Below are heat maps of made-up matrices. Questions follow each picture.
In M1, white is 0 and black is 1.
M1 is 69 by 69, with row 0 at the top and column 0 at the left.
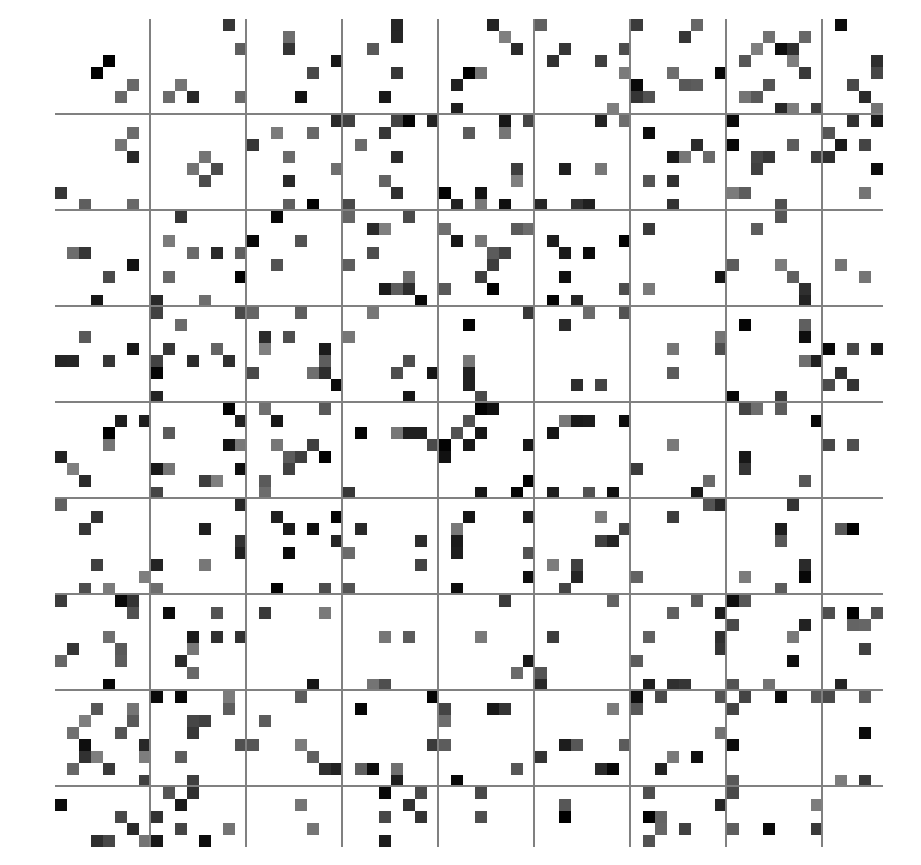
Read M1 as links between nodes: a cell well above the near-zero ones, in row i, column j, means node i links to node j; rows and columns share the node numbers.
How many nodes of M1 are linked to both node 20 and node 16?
3
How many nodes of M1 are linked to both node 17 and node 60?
1
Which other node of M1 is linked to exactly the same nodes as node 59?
node 52
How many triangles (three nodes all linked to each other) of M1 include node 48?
7
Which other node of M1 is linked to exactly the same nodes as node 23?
node 45
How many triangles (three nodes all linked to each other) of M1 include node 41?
2
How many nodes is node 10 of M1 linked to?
8
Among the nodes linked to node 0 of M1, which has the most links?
node 28
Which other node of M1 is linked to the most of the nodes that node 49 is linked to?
node 27
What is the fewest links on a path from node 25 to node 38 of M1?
2
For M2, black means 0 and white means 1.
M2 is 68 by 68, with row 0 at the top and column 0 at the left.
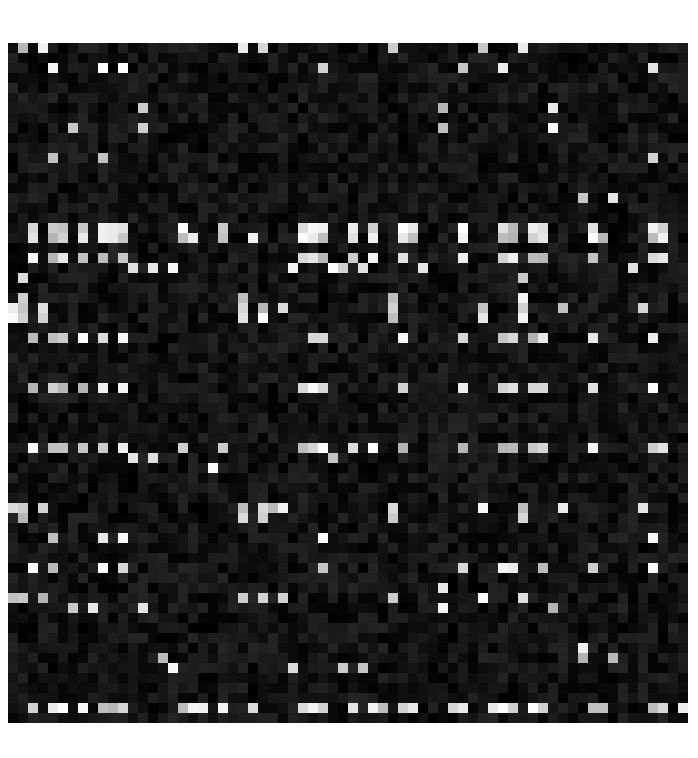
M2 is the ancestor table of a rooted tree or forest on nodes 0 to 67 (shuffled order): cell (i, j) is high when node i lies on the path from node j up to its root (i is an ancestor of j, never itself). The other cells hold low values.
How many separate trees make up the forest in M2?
6
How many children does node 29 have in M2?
5
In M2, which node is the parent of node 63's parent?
46
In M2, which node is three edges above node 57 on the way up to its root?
61
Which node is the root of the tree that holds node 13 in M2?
56
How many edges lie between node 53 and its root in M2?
8
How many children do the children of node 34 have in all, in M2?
5
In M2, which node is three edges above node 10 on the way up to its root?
66
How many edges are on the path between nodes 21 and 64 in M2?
7
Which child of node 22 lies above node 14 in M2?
41
